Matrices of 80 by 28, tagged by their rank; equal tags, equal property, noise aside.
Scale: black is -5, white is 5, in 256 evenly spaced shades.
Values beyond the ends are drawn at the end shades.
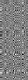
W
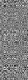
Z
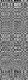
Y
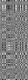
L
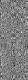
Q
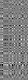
Y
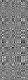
Y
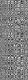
W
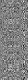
Q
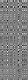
Y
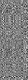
Q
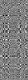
Y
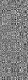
Q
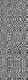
W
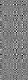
Y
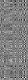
Y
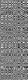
W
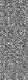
Q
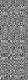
Z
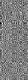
W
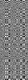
L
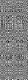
Z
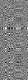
Y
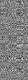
Q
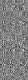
Z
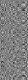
Z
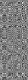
Z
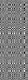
L
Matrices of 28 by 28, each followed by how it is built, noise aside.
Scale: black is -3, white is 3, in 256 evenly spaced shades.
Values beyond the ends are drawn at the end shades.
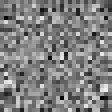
low rank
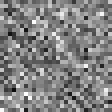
Toeplitz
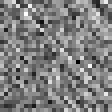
Toeplitz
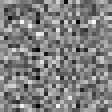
repeating rows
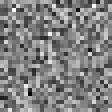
noise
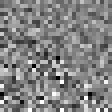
lower triangular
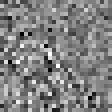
lower triangular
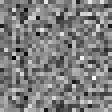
repeating rows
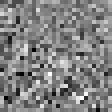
lower triangular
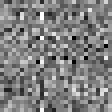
low rank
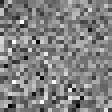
lower triangular
